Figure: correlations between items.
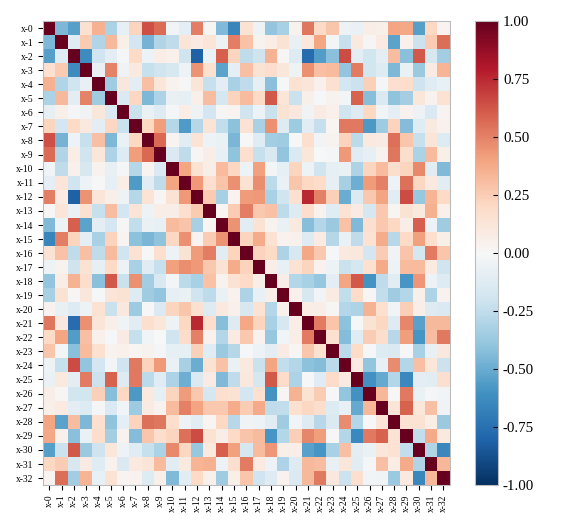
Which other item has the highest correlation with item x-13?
x-16
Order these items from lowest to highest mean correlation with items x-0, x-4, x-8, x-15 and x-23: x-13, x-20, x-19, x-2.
x-2, x-19, x-13, x-20
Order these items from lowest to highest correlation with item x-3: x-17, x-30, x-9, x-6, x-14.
x-14, x-30, x-9, x-6, x-17
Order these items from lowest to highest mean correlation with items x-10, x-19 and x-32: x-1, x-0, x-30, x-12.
x-0, x-30, x-12, x-1
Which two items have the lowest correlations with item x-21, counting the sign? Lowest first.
x-2, x-30
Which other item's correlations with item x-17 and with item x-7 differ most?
x-11
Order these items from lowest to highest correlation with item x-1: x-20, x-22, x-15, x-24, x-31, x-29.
x-24, x-20, x-29, x-31, x-22, x-15
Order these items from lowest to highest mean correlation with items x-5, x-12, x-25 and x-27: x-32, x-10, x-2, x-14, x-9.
x-2, x-14, x-9, x-10, x-32
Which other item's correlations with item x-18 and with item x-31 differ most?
x-29
